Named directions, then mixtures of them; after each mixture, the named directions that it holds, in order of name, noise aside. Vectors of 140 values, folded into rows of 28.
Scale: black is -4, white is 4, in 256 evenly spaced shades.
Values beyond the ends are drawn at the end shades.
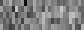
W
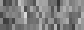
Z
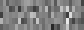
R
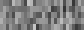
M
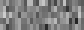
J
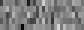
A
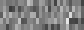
J, R.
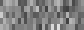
M, R, Z.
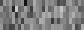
W.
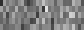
A, R, W.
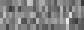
J, M, R.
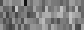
W.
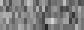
A, J, W.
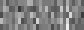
M, R.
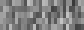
M.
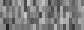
J, M, Z.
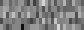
A, J.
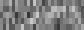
A, M, W.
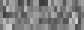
J, Z.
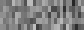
M.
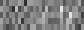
M, R, W.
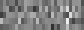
R.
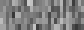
M.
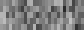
M, Z.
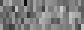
W.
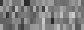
A, W.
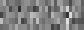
R.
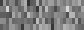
A, J, R.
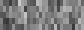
Z.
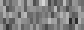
J, Z.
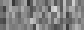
M.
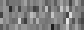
R.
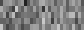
A, J, W.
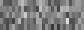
R, Z.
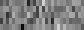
A.
